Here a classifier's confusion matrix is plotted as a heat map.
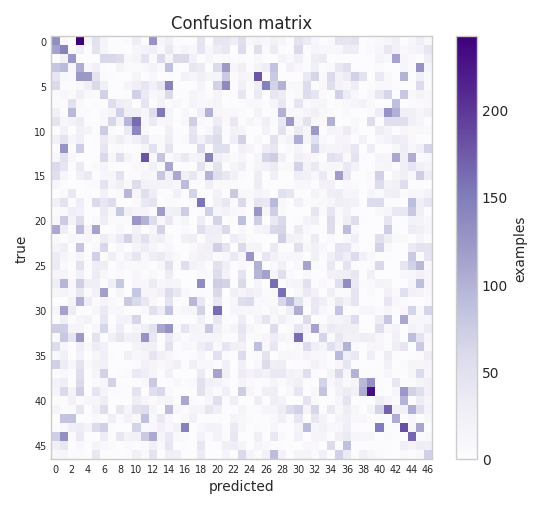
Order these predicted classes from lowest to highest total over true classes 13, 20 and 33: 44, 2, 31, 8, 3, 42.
31, 2, 8, 42, 3, 44
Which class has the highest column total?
3
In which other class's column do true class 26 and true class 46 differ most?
25
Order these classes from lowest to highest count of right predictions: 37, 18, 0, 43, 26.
37, 26, 0, 18, 43
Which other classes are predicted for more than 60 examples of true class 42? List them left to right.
1, 2, 11
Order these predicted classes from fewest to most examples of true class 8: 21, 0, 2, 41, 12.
21, 0, 12, 2, 41
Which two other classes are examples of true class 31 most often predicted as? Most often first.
43, 41
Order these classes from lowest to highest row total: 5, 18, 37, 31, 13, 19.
31, 37, 19, 18, 5, 13
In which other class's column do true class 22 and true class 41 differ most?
44
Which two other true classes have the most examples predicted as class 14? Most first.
5, 32
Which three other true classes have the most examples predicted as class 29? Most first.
9, 41, 17
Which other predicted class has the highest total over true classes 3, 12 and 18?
1
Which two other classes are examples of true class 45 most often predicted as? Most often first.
36, 34
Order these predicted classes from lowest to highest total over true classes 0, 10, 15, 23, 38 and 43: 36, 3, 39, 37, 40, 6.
37, 39, 36, 6, 40, 3
